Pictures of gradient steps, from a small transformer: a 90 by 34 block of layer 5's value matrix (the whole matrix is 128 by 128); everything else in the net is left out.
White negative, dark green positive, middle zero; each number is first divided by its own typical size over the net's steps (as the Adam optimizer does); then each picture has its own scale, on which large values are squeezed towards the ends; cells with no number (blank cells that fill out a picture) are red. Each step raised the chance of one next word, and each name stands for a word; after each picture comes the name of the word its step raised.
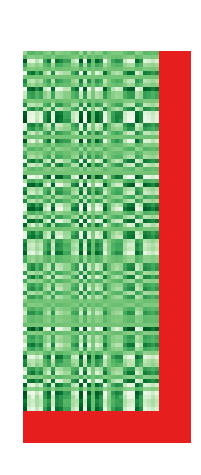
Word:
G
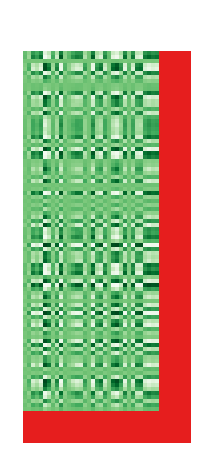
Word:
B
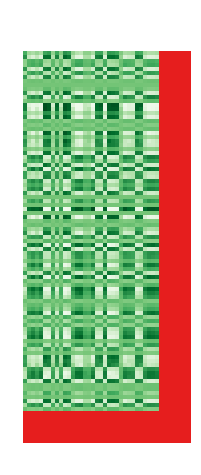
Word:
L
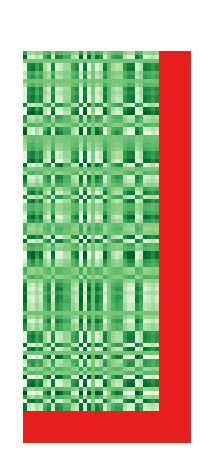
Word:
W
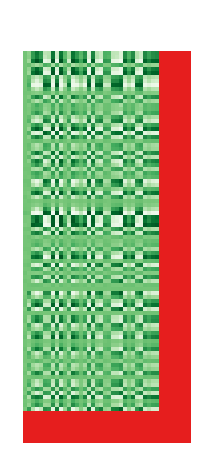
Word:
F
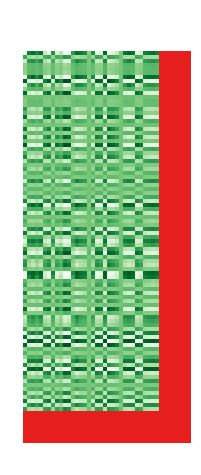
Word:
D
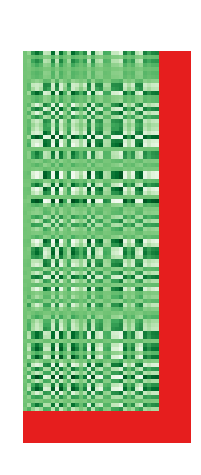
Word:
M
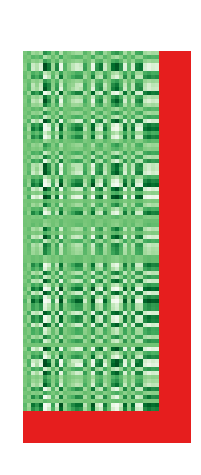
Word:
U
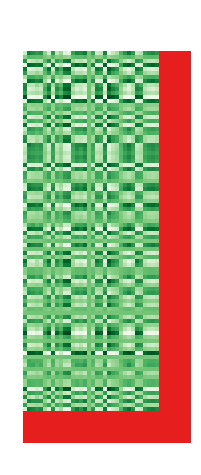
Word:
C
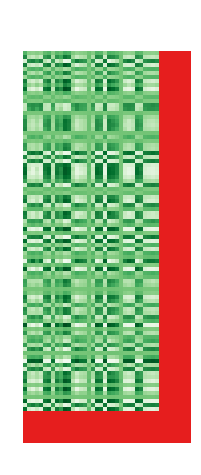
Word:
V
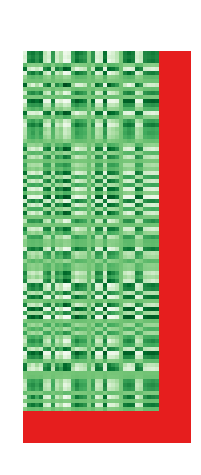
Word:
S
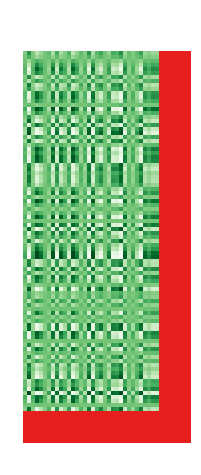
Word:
W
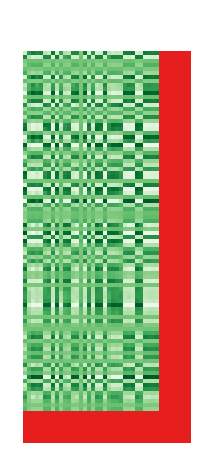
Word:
M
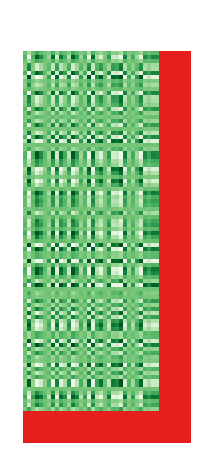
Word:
B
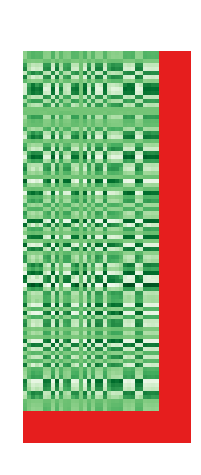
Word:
B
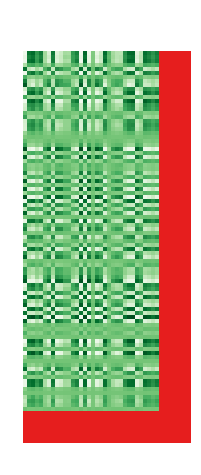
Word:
S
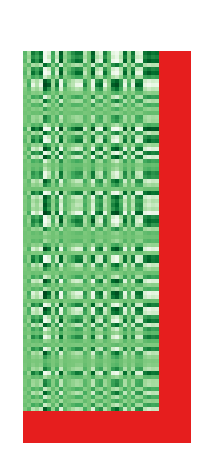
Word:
F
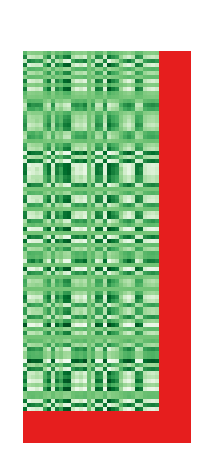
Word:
V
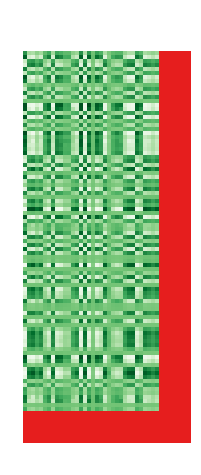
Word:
L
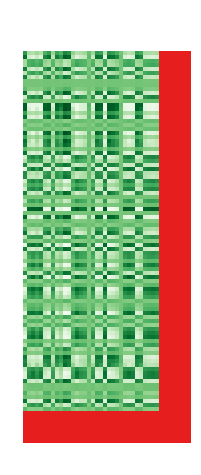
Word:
L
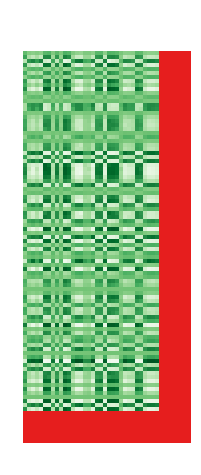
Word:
V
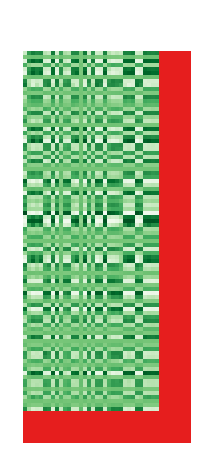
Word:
F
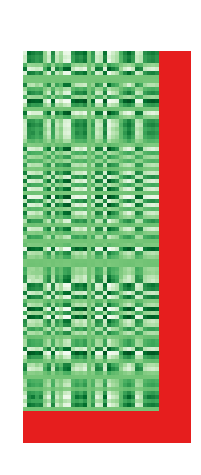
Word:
S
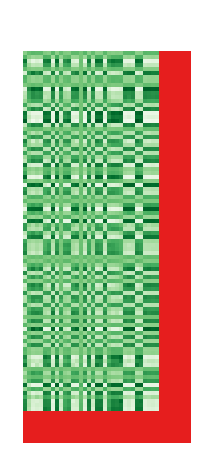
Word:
G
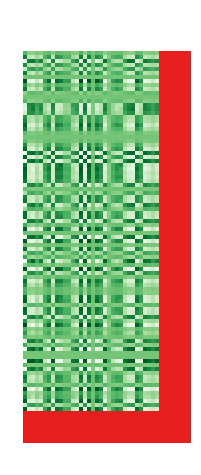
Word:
V
